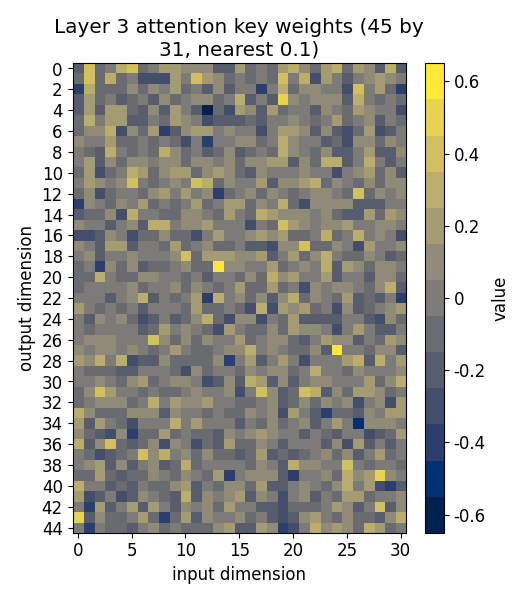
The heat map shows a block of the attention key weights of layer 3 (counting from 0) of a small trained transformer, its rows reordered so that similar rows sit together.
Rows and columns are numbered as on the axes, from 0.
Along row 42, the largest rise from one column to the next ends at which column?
2
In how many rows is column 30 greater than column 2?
18
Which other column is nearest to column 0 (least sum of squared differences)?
30
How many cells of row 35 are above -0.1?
15
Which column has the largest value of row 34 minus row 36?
11
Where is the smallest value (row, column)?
4, 12
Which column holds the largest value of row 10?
5
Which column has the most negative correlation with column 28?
20
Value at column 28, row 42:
0.4
